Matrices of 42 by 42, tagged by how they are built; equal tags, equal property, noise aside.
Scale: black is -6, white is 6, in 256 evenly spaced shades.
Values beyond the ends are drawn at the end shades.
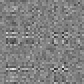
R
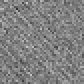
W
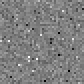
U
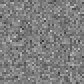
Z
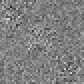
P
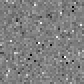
U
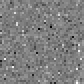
U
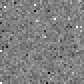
U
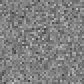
Z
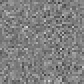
R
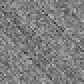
W
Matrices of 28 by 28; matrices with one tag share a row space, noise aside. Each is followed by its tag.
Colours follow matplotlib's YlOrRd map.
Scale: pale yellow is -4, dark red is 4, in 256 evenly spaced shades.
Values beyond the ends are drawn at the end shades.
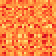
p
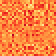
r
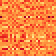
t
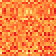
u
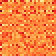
t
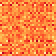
t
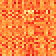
r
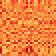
u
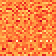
p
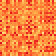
u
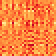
r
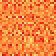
r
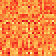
u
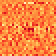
r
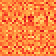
r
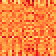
r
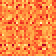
p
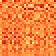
r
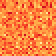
p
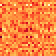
u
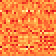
u
